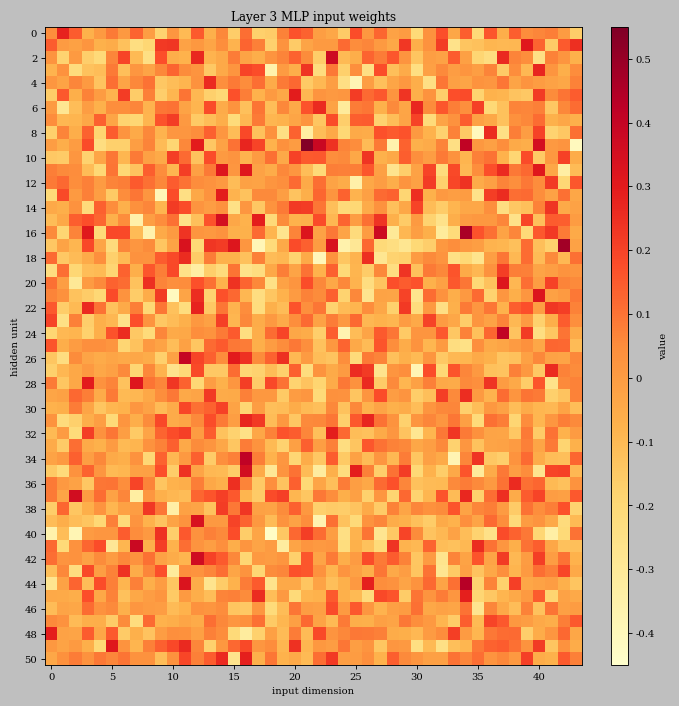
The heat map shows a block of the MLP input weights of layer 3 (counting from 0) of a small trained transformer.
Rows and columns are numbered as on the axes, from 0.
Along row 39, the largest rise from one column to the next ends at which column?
23
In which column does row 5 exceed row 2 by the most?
40
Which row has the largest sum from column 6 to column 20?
26
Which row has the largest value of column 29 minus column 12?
19
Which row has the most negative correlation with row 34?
48
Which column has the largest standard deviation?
16
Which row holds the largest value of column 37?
24
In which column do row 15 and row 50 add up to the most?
14
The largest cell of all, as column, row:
21, 9
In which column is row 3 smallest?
18
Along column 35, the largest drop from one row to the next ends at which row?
35
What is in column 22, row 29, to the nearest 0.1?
-0.2
